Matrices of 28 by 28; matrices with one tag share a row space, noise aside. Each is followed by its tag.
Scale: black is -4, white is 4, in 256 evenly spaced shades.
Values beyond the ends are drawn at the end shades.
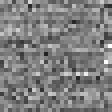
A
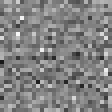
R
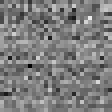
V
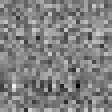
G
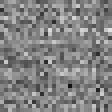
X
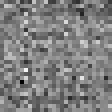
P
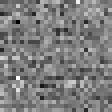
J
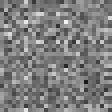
P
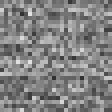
A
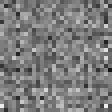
R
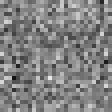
R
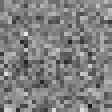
P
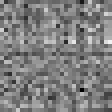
P
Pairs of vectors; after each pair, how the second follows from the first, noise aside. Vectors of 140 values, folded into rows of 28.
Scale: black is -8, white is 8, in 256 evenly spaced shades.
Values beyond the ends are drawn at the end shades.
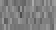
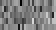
wrapped around, scaled up.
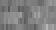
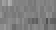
reversed, partly zeroed.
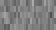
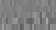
wrapped around, partly zeroed.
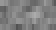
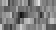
reversed, negated, scaled up.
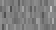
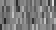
reversed, negated, scaled up.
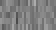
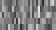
reversed, negated, scaled up.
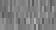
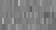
reversed, partly zeroed.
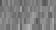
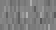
wrapped around, partly zeroed.
